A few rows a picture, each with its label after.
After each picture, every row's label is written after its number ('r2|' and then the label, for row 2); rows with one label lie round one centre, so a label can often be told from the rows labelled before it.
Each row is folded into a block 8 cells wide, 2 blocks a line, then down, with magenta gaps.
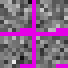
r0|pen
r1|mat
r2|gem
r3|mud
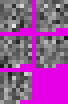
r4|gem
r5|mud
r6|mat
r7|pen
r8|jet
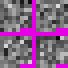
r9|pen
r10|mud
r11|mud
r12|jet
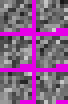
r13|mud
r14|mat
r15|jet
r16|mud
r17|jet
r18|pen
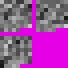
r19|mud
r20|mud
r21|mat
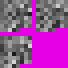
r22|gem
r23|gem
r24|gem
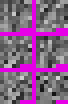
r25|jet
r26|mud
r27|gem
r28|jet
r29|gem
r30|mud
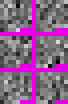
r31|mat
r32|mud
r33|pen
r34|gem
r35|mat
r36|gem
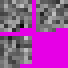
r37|gem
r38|mud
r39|jet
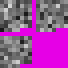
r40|mat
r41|mud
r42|pen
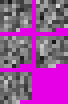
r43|jet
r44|mud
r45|gem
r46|mat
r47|mat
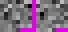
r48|mud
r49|mud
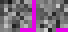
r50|jet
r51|gem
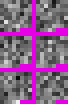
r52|pen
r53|mat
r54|jet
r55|jet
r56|mat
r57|mud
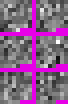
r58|mat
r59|mat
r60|mud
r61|gem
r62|jet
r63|jet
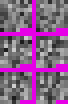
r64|pen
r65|pen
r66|jet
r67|jet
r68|jet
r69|jet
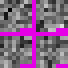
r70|mud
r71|mat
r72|jet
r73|jet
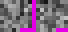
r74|pen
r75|jet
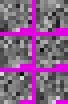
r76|mat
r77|gem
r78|mat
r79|mud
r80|mud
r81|mat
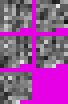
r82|jet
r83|mud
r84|mat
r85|mat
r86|mat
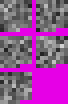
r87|mat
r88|pen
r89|mud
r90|pen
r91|jet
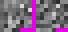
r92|gem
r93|mud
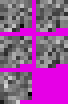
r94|gem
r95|gem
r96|mud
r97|gem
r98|mat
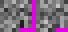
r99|gem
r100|gem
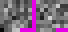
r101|mat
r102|mud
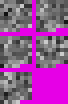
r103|mud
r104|mat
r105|mat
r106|pen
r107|mat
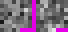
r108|pen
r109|mat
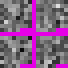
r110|pen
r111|gem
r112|pen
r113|gem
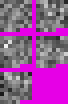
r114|mud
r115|pen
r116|mat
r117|jet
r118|pen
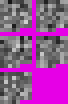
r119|jet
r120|jet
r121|pen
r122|jet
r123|jet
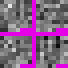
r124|mat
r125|mud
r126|mat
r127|jet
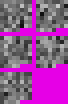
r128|gem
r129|mud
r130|mat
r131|pen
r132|mat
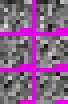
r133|jet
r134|jet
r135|gem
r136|mud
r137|mud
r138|mud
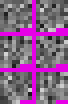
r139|mud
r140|mat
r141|jet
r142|pen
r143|mat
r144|jet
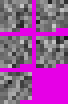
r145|gem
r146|pen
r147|gem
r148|pen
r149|mud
